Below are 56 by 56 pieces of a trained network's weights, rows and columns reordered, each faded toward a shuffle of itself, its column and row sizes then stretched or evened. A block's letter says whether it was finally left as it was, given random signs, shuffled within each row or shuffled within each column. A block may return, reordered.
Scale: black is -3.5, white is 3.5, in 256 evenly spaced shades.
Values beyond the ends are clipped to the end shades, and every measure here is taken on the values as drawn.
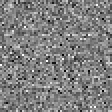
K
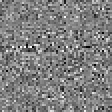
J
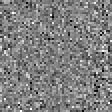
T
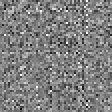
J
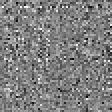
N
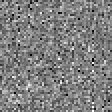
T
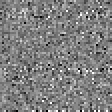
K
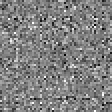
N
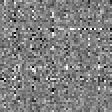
N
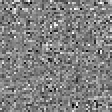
N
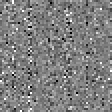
T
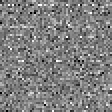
K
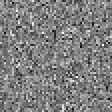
T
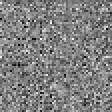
N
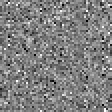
T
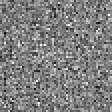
T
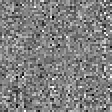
N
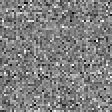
K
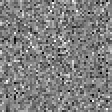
T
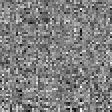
J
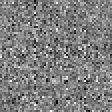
N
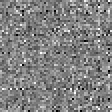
N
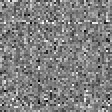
N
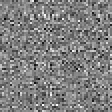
J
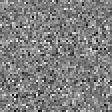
K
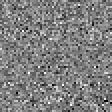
K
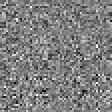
J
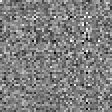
J
